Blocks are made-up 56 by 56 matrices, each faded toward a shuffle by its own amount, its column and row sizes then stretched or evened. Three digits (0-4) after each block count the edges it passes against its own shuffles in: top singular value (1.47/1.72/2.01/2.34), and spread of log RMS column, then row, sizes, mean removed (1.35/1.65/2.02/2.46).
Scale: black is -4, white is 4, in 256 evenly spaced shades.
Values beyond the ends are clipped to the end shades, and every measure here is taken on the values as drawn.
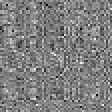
4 1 1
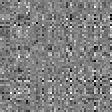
4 4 3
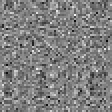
3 1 0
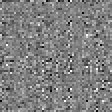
2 3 3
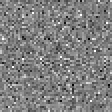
1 0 1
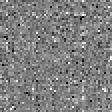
2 2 1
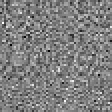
3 0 0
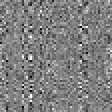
4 4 0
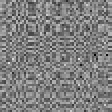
4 1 1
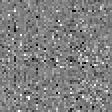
1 3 2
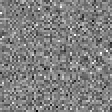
4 1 0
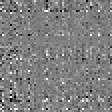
2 4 4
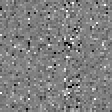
1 3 0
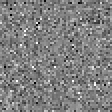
0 1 1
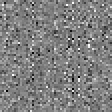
2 3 0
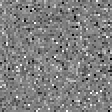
1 0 0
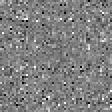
0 3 3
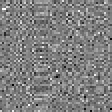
4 0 0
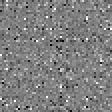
1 2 2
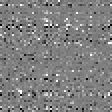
3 3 4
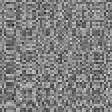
4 1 2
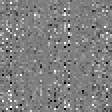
1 4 1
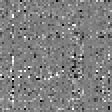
0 4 3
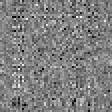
3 3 1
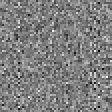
2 3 0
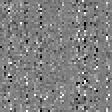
1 4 1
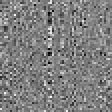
3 4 0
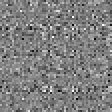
3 1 4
